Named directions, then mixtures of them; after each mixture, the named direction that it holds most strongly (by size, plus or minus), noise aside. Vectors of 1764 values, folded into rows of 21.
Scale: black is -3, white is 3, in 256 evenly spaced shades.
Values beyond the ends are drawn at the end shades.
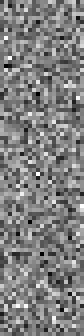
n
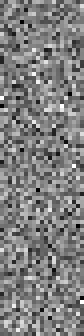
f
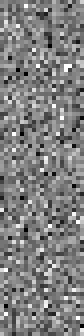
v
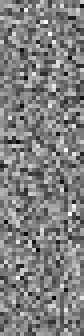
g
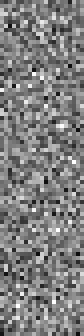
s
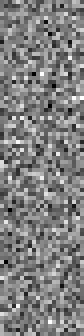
g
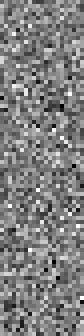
f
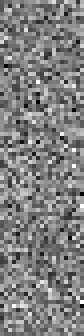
n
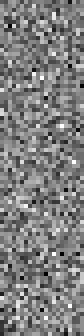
s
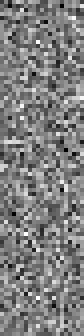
g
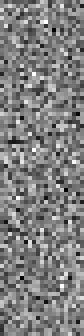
g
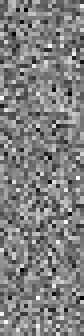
f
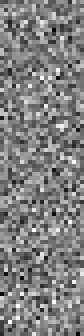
s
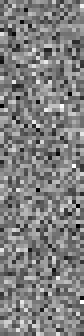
f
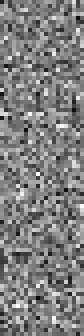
n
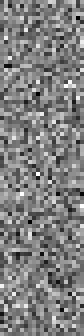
n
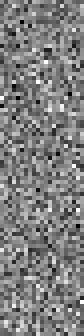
f
